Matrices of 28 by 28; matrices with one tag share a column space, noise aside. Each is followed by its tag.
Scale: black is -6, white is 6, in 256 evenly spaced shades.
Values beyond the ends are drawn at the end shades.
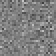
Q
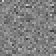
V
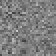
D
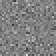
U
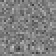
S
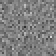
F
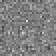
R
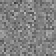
Q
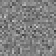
D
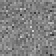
F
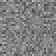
U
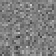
F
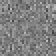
R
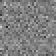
D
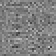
V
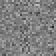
U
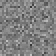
D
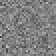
V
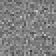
F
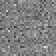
Q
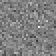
F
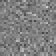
U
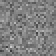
V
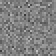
V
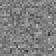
V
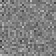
Q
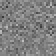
D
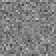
U
